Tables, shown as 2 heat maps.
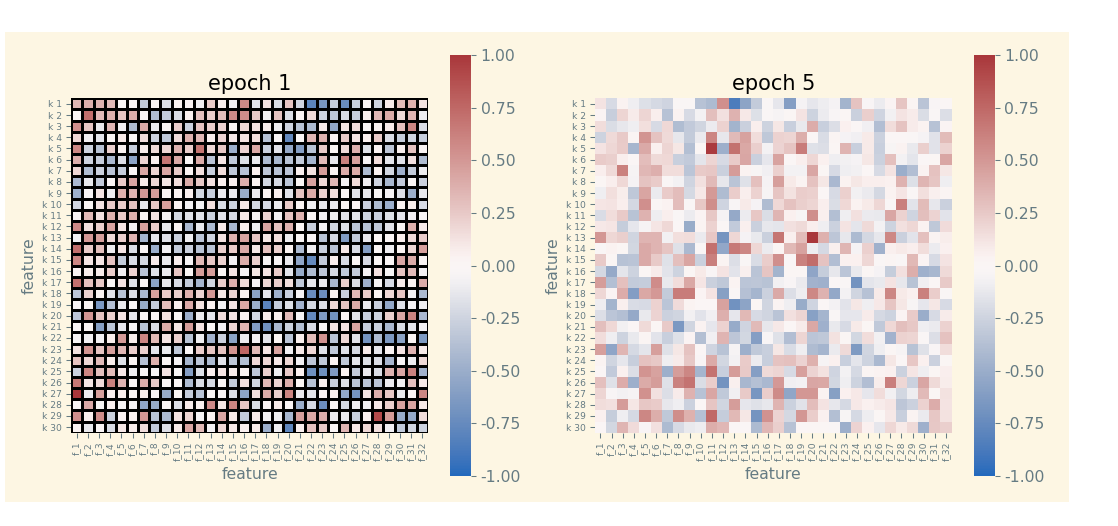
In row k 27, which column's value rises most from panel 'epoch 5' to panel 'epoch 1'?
f_18
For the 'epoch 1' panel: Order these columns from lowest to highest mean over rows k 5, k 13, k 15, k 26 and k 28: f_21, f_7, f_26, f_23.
f_21, f_23, f_7, f_26
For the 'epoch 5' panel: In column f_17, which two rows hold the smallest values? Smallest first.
k 16, k 20
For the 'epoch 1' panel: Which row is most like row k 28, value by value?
k 16
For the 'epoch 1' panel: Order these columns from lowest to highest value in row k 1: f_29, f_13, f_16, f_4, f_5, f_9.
f_9, f_5, f_29, f_13, f_4, f_16
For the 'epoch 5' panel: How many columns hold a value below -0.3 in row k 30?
5
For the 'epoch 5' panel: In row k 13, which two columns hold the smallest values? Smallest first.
f_12, f_24
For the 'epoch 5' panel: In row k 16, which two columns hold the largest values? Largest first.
f_29, f_16
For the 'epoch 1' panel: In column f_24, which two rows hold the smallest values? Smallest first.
k 20, k 25
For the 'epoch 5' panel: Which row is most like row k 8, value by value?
k 11
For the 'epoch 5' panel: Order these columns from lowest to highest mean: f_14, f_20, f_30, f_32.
f_14, f_30, f_32, f_20
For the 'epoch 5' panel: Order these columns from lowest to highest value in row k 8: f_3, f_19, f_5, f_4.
f_4, f_19, f_3, f_5
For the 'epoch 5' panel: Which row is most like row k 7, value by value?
k 28
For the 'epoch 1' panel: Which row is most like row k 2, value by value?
k 23
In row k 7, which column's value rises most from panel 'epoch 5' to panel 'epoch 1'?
f_9
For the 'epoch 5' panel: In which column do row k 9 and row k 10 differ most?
f_28
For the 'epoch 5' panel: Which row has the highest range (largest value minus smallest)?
k 13
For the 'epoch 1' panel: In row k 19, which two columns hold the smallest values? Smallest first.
f_18, f_3
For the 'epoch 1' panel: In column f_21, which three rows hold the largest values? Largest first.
k 29, k 11, k 9
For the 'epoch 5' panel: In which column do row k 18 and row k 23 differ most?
f_20
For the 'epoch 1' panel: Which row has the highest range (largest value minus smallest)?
k 27
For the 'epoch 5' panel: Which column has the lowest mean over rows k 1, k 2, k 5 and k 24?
f_26
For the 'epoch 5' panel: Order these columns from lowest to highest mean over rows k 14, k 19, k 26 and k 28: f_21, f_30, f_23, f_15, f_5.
f_15, f_23, f_21, f_30, f_5
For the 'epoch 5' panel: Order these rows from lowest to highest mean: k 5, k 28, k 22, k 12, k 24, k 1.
k 1, k 22, k 12, k 24, k 28, k 5
